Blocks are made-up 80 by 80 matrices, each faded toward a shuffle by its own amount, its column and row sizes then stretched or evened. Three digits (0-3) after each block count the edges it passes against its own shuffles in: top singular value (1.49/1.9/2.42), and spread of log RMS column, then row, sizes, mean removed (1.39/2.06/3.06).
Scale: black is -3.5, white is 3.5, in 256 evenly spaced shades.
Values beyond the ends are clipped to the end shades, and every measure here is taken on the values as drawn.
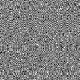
3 1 0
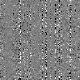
2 3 1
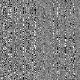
2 3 0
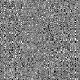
2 2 0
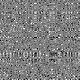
3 0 2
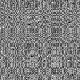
3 1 0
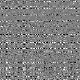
3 1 3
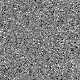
1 1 0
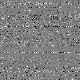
1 0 3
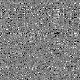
2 0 2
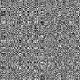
3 2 2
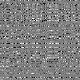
3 0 3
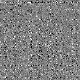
0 2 2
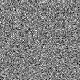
2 0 0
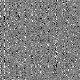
2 2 0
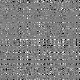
2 2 3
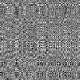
3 1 2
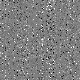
0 2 0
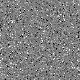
0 1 0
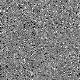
0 1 1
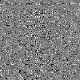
2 1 2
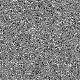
1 0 1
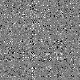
0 2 2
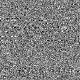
1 0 2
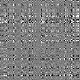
3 3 3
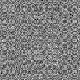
3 0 0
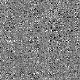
1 2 2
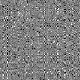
3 2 1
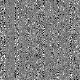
0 3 0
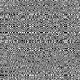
3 0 3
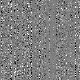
0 3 0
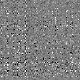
2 2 2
